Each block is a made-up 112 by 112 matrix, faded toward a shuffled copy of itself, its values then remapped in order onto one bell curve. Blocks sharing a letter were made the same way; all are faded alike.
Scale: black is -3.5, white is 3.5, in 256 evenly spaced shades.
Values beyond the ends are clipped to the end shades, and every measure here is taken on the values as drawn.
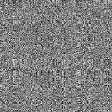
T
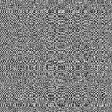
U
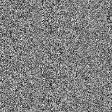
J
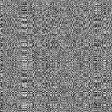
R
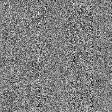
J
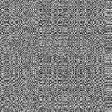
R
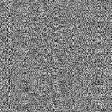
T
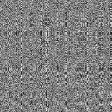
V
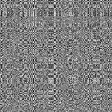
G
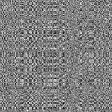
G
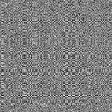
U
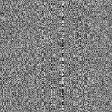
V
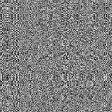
V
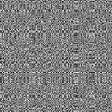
U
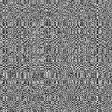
G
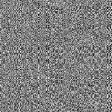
V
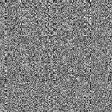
T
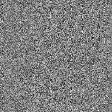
J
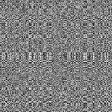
R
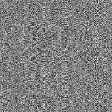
T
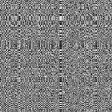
G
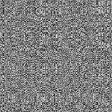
T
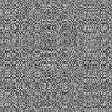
R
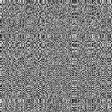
R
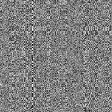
V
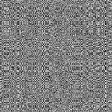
G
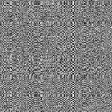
G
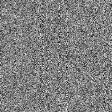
J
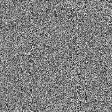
J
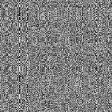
V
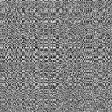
U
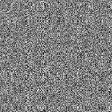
T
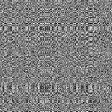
U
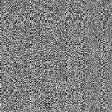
V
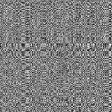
R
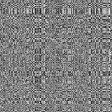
G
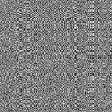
G
